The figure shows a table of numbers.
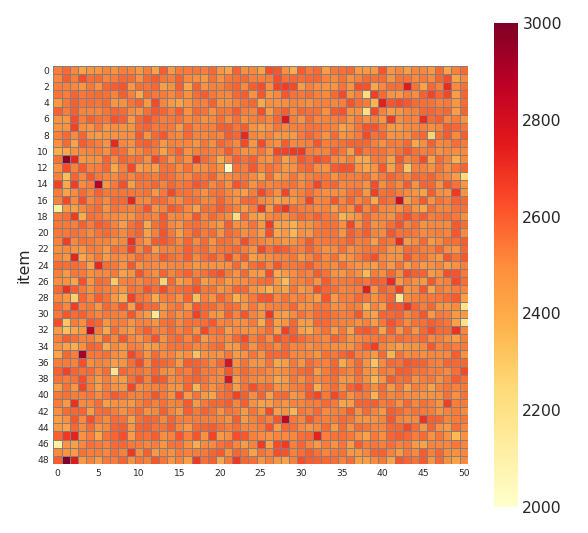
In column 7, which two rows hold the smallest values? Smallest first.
37, 26
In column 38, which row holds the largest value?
27
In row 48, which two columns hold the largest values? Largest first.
1, 2
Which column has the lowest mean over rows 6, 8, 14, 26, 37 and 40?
7
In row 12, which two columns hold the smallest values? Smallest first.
21, 43
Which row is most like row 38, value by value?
36
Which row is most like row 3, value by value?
5
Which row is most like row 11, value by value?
48
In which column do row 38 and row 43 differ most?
28
